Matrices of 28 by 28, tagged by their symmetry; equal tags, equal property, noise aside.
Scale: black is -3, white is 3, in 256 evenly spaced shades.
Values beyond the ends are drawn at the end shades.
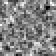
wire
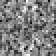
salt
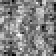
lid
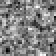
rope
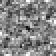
salt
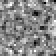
lid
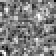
wire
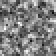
wire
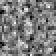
lid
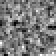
rope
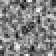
salt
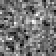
wire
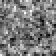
rope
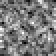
salt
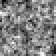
wire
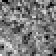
wire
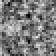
lid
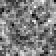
wire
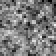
wire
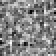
salt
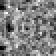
lid
